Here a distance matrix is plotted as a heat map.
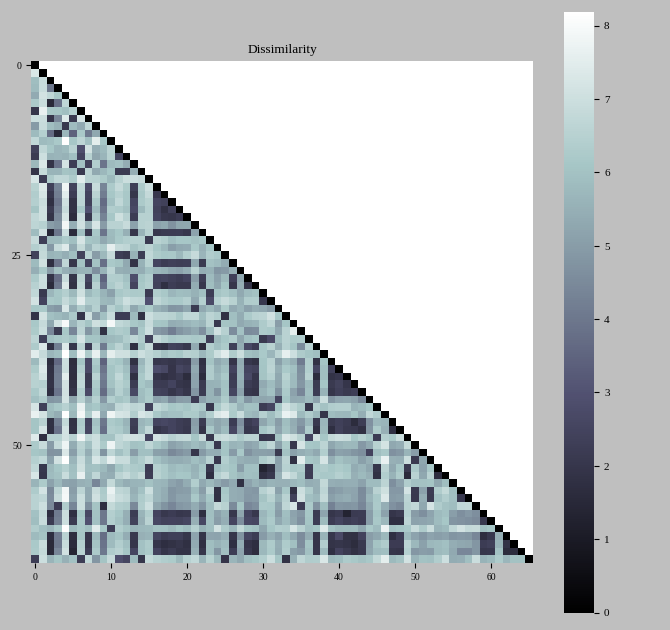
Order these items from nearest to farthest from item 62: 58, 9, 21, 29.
29, 9, 58, 21
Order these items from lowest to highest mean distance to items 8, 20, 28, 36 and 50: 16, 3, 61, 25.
16, 3, 25, 61
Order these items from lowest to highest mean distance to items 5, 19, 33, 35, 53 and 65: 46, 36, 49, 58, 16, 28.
28, 16, 58, 36, 49, 46
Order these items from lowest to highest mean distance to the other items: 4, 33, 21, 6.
21, 33, 6, 4
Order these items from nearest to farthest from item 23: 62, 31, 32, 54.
54, 31, 62, 32
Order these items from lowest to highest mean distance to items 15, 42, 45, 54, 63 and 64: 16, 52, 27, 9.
16, 9, 27, 52
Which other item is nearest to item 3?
9
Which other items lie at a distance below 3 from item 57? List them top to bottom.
24, 34, 50, 52, 56
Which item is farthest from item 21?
4
